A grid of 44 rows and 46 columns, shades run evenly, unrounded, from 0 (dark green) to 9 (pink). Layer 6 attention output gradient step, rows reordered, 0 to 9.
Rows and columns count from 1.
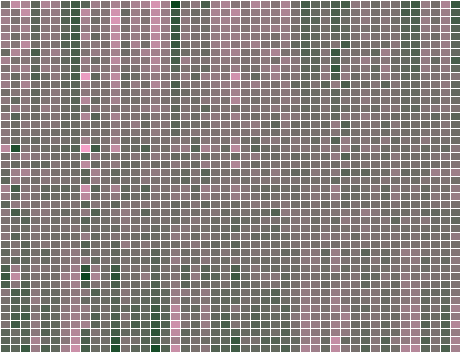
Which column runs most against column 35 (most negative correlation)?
26
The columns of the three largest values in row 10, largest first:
9, 24, 12
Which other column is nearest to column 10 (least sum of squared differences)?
2
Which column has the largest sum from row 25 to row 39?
8
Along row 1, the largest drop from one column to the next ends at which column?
18
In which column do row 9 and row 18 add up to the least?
34
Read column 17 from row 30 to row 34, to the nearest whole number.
4 4 4 4 4
